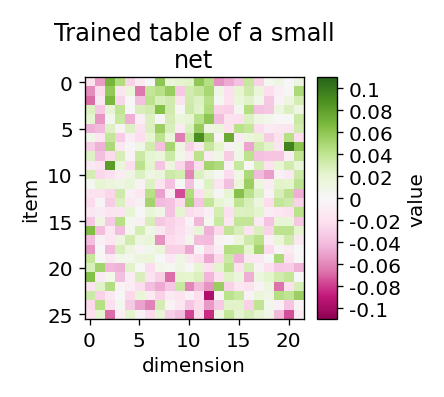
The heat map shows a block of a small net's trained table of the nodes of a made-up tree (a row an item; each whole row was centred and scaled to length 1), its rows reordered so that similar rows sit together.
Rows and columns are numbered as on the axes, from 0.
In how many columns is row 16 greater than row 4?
10
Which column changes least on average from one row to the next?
6
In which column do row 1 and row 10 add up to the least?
18
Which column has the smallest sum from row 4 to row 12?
1
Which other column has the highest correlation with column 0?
5
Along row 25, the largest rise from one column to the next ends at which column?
13
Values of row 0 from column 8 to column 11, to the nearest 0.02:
0.02 0.02 0.02 0.06
